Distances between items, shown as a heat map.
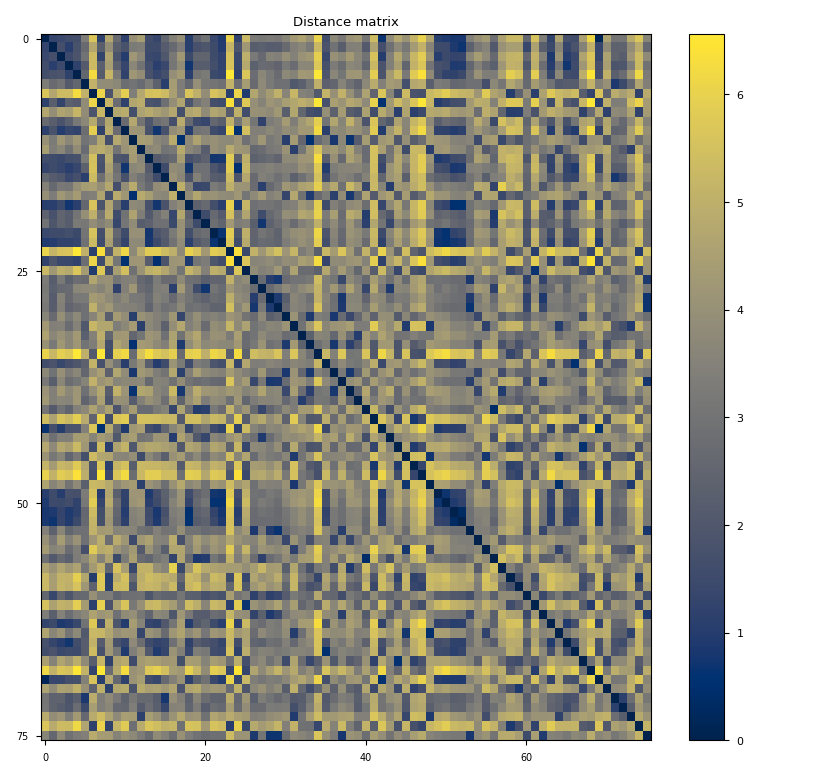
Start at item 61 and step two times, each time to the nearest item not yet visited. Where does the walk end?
6
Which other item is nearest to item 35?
66
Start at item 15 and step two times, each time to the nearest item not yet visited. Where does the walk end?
5
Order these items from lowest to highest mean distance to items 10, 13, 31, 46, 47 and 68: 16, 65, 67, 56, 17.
67, 65, 17, 56, 16
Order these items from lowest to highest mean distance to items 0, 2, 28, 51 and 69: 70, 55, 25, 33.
33, 55, 70, 25
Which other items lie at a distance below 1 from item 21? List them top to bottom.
13, 22, 49, 50
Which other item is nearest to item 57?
38
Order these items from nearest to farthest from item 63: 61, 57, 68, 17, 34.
17, 57, 61, 68, 34
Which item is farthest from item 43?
57
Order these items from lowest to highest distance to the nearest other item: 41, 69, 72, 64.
69, 64, 41, 72
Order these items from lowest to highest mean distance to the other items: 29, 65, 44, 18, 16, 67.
65, 18, 29, 67, 44, 16
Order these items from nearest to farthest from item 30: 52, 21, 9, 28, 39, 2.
28, 39, 52, 21, 2, 9
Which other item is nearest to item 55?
45
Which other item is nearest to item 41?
46
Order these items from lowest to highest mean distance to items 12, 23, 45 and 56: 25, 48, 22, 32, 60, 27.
48, 27, 60, 32, 25, 22
